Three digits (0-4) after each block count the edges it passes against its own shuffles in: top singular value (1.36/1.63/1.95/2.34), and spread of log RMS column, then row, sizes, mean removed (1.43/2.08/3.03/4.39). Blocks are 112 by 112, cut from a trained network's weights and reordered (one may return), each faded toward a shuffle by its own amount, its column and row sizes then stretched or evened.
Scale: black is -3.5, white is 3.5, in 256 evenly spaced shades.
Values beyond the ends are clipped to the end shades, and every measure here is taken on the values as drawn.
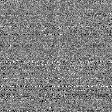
2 1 3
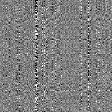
4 3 1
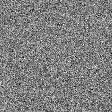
0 0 0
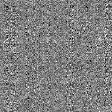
1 3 0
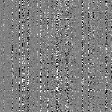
3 4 1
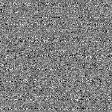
0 0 3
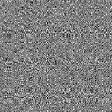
4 2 2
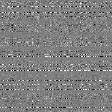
2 2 4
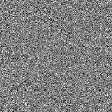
3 2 1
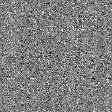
1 2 2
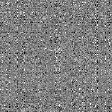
1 3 2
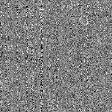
0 3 1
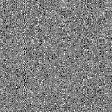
4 2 0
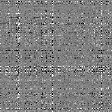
3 3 3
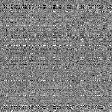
4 2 3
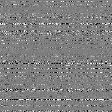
3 1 4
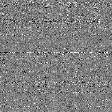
1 1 3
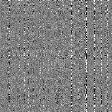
3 3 1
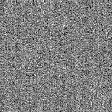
2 0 0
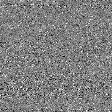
0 0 2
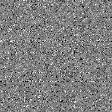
1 1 2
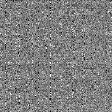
1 3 0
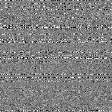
1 0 4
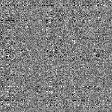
2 2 2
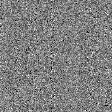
0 2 0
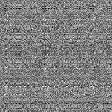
4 1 2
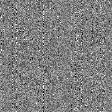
0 3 0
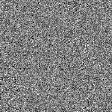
0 2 1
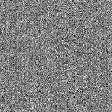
2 1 0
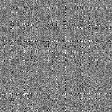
3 3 2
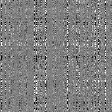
4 4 1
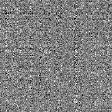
2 3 0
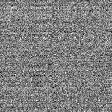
3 0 1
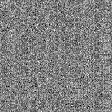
3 0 0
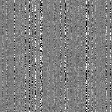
4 4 0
